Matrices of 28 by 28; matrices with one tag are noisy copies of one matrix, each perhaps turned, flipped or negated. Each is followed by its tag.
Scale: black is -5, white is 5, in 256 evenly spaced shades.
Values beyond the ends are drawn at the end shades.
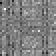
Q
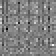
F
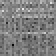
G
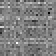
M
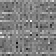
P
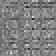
F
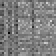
G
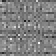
P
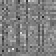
M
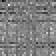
Q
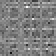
F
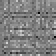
M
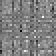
P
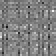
F
